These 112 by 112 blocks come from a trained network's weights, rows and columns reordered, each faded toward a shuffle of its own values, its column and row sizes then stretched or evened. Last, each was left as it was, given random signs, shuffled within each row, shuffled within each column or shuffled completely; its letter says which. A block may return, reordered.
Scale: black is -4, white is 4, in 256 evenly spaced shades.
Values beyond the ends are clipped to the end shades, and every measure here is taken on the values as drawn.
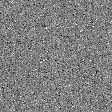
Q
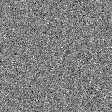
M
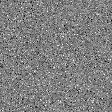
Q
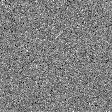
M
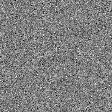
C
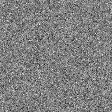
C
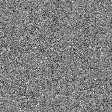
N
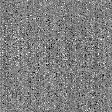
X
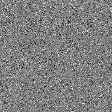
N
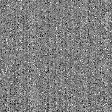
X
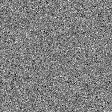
Q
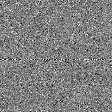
N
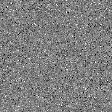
N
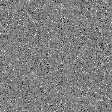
C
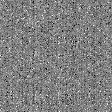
X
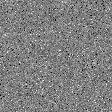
M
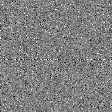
N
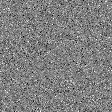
Q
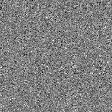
X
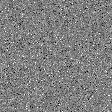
M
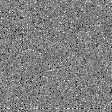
X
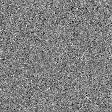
Q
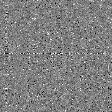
X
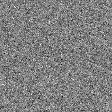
C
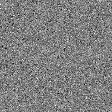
C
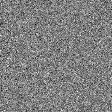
C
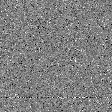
Q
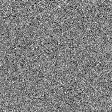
Q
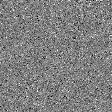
Q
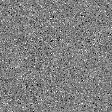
N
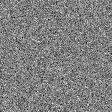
M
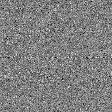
N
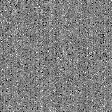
X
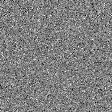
Q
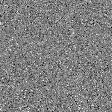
Q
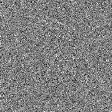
X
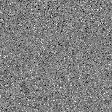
Q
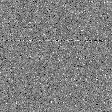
Q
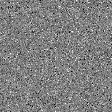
N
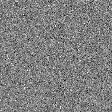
C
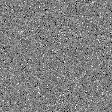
C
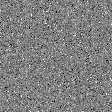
M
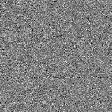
X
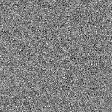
X
